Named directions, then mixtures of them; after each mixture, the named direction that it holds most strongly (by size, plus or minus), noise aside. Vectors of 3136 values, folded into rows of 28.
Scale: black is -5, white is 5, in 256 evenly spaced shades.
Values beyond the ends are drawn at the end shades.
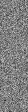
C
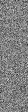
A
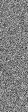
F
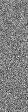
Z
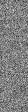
A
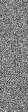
A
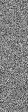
A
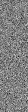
Z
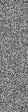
A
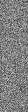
A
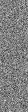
C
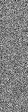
A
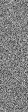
Z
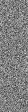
C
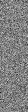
A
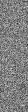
A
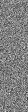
F
